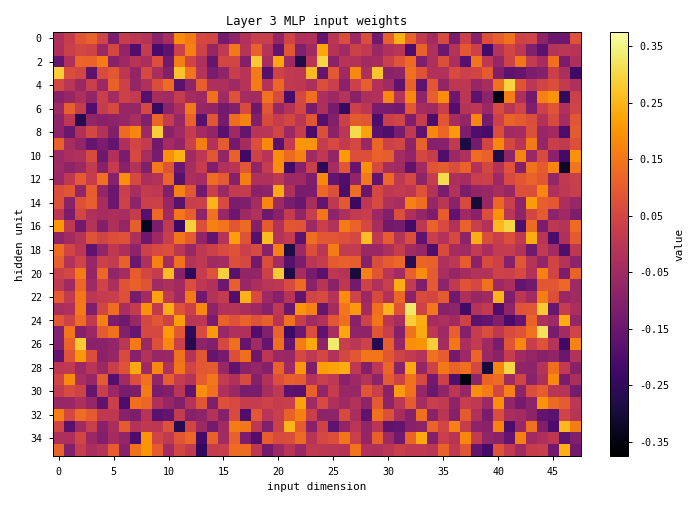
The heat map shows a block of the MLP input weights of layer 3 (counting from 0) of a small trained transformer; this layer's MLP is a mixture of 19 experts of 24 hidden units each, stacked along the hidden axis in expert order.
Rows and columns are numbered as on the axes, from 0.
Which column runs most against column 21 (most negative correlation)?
44
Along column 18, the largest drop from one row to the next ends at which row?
25
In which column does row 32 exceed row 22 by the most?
22
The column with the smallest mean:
46
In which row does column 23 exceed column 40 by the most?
5
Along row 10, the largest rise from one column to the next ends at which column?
47
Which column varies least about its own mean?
1
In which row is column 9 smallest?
6
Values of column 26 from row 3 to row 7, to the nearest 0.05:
-0.05 -0.1 0 -0.25 0.05
